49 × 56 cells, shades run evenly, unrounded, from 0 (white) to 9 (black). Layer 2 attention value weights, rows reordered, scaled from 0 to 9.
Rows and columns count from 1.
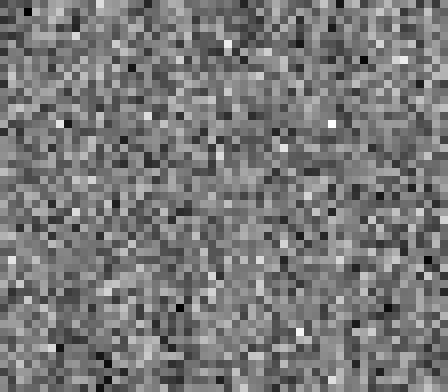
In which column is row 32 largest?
51
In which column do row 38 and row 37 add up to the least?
27
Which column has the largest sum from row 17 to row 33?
54
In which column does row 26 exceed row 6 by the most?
15
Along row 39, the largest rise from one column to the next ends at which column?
23
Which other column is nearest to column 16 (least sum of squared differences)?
40
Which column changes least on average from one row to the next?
44
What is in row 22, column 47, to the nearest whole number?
4
